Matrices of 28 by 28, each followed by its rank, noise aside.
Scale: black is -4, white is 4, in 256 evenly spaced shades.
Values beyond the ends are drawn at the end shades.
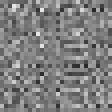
four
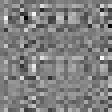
three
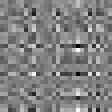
two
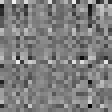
three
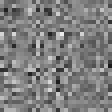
four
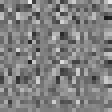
three
